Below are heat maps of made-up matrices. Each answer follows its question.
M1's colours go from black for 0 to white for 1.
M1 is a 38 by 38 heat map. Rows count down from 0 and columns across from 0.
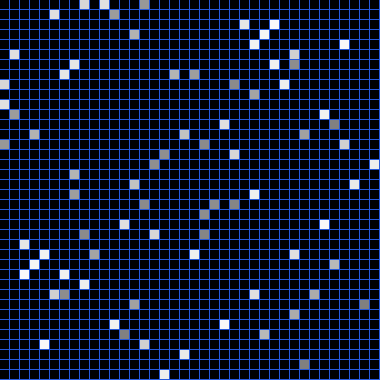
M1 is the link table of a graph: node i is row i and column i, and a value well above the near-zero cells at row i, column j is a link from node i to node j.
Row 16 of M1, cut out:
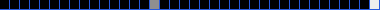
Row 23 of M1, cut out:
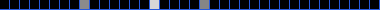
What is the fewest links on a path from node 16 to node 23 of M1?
2
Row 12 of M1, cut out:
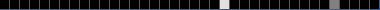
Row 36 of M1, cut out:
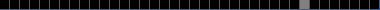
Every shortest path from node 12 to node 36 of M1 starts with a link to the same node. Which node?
node 33
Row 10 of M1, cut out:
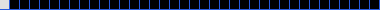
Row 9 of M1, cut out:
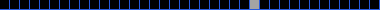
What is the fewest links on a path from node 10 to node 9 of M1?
6
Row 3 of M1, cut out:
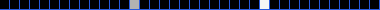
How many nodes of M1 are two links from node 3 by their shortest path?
3
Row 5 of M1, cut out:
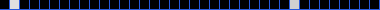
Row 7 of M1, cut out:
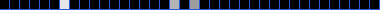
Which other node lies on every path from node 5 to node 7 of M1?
node 29
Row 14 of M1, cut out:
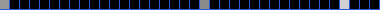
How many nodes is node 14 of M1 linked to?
3
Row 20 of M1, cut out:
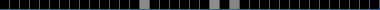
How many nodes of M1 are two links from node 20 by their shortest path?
4
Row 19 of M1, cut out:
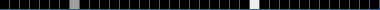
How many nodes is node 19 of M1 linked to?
2
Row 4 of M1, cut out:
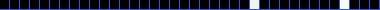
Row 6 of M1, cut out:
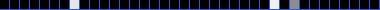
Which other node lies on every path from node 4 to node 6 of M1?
node 25
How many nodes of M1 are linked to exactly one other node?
10
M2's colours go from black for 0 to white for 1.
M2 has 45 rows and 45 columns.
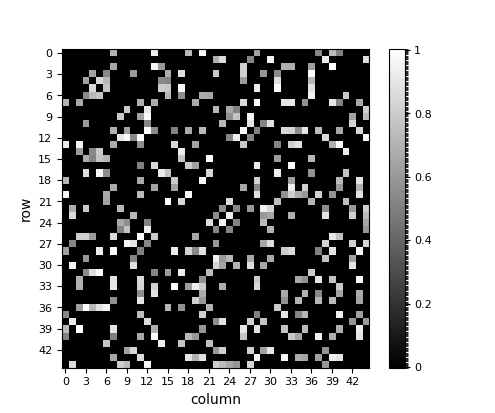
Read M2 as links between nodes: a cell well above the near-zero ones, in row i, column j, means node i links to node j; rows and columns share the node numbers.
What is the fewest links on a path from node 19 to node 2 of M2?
2
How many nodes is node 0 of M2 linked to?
8
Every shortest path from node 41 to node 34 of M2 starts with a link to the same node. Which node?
node 6
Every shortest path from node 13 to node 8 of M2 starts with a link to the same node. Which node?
node 11
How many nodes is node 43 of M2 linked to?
12
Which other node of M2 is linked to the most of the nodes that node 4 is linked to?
node 17
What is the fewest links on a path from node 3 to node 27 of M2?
2
